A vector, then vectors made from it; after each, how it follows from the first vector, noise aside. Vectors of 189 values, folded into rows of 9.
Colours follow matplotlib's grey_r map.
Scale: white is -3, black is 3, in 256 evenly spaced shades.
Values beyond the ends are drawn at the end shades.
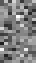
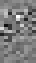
partly zeroed.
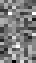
reversed.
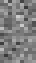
shrunk.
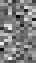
negated.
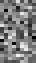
wrapped around, negated.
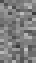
reversed, negated, shrunk.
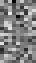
negated.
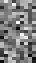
wrapped around, negated.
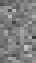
wrapped around, shrunk.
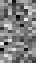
negated.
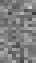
reversed, negated, shrunk.
